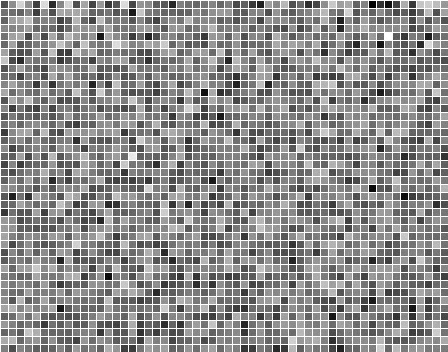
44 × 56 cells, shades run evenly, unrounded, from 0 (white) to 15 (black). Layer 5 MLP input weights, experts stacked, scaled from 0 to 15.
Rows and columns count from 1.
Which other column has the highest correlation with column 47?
49
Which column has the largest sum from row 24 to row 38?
47
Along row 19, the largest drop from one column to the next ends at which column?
38
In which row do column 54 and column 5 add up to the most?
14
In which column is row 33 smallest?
53
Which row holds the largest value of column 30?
11
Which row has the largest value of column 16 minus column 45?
17
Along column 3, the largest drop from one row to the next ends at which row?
9
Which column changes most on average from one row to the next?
43
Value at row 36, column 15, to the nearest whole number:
8
